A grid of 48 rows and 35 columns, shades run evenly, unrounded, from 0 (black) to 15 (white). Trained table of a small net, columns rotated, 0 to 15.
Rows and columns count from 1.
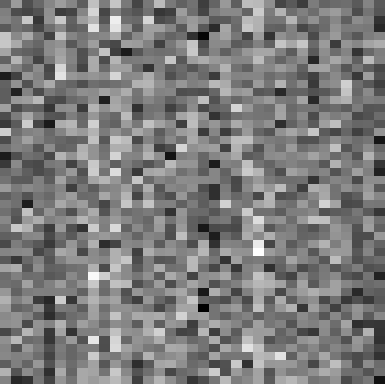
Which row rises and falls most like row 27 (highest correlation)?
3
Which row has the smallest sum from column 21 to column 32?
34
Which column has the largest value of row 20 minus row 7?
11
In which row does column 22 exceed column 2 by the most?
14
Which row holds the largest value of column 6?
10
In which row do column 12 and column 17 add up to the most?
19
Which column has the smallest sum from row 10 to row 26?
35
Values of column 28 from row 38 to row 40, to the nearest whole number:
8 3 8
